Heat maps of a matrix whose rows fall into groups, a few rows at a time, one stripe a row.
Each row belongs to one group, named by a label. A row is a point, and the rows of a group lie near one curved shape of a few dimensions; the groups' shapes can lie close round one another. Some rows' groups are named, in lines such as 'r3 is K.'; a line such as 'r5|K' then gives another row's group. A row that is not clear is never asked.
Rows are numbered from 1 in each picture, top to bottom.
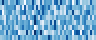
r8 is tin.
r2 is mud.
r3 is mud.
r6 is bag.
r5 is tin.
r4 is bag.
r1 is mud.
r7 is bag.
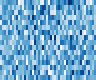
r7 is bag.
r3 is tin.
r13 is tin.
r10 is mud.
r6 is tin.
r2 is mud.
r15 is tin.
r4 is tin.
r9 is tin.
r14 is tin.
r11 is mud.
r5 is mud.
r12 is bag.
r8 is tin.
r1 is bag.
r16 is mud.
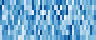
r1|mud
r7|mud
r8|bag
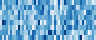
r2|mud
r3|tin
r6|tin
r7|tin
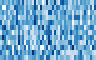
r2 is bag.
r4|bag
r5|tin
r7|tin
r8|bag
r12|bag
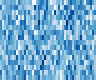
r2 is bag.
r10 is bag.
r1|tin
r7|bag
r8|bag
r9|bag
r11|mud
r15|mud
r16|mud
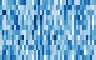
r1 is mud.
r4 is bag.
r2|bag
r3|bag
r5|bag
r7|mud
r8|bag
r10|mud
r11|bag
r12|bag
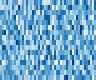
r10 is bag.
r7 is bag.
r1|bag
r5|mud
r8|bag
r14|tin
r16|bag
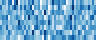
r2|tin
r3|bag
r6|mud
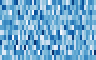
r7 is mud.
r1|tin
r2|bag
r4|bag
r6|bag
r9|tin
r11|bag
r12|tin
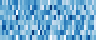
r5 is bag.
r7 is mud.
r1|tin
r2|tin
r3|mud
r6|bag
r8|tin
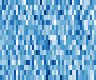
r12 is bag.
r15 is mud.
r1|mud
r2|bag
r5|bag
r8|tin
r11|mud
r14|bag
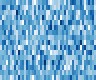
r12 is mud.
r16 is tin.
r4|mud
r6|tin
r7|bag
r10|bag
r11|tin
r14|bag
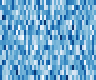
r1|mud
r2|bag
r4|bag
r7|mud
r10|bag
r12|bag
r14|tin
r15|tin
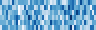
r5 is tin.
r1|tin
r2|bag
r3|bag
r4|mud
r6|mud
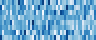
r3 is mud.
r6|tin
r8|mud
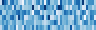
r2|mud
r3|mud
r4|bag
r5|bag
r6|mud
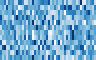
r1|bag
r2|bag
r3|tin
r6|mud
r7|tin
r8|tin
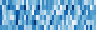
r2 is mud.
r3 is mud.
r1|bag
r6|bag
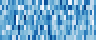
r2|bag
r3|bag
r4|mud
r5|mud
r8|tin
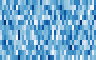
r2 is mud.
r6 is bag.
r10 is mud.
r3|tin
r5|bag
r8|tin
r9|bag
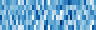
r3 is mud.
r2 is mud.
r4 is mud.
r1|bag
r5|mud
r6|bag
